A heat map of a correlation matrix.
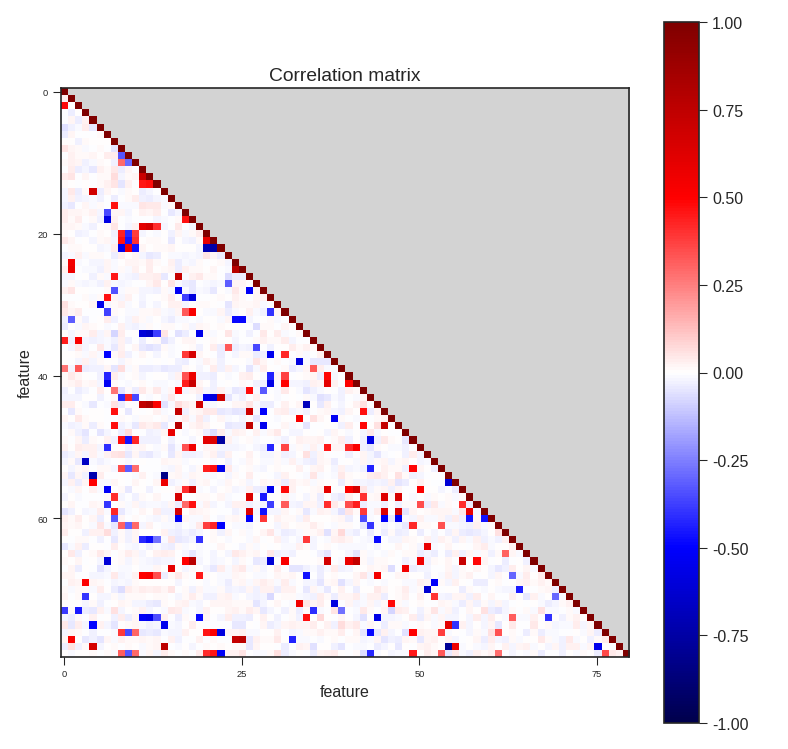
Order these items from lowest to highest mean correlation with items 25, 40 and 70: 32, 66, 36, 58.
32, 36, 58, 66
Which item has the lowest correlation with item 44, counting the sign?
34
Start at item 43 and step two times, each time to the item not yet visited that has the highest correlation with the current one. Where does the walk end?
9
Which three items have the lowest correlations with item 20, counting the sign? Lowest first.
22, 43, 9
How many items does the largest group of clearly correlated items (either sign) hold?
12
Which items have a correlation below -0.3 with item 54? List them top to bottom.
4, 14, 55, 78
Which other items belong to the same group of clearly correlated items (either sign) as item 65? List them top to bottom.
62
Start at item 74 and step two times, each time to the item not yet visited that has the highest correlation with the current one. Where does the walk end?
63
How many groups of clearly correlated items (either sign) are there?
14
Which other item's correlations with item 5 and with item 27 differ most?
30
